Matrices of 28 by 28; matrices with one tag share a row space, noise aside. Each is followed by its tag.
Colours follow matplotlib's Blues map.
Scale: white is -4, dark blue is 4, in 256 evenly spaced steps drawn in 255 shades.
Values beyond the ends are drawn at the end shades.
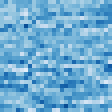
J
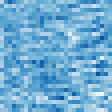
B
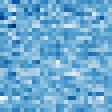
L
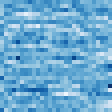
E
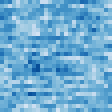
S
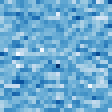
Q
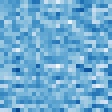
Q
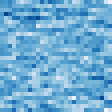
S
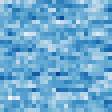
S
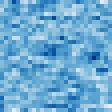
B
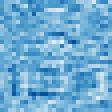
B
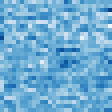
E
